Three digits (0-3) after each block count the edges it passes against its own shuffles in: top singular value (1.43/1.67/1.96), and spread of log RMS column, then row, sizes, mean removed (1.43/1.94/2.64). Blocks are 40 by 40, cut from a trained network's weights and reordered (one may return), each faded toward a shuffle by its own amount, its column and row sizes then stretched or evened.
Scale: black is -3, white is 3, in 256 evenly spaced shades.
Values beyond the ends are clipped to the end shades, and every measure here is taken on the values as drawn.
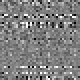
3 1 3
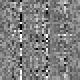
3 3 0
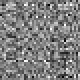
3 0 2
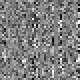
1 3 0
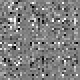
1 3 2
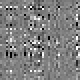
3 3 2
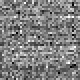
1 1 0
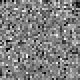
0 0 0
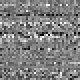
1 1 3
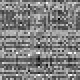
3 1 0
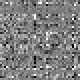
1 2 3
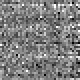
1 2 1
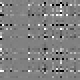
3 3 3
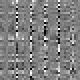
3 3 0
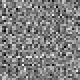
2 0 1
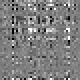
2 3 3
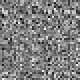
3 1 1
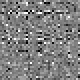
3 2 2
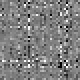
1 3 1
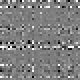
3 2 3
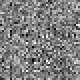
1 2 1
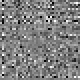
2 1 3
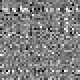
2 0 2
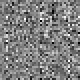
1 2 1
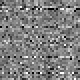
2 0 2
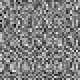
3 1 0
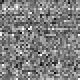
0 1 1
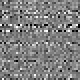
3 1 3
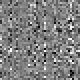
0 3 1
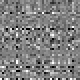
2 2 3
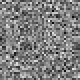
2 0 0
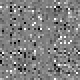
0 3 1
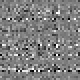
1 2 3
